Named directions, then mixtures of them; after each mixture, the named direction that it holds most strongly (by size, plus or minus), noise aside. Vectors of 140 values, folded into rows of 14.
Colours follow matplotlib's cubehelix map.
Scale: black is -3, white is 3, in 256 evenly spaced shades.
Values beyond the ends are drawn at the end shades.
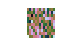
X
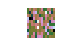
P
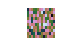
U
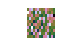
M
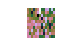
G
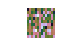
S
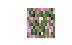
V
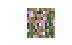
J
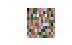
U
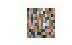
U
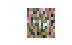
U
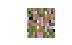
P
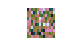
U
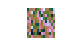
U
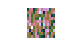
U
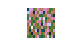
M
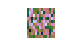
V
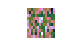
V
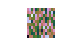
X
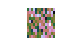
X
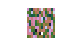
V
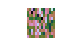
G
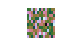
J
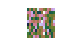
J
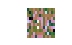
P
